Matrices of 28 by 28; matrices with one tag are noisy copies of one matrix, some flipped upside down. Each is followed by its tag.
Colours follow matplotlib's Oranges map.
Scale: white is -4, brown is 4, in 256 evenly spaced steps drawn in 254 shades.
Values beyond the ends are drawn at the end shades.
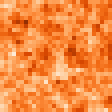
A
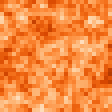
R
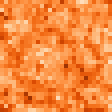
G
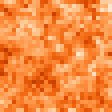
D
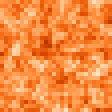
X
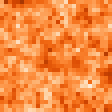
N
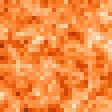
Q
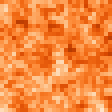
A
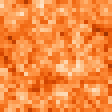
R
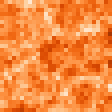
N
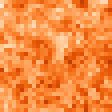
A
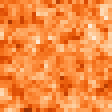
Q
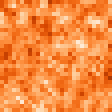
R
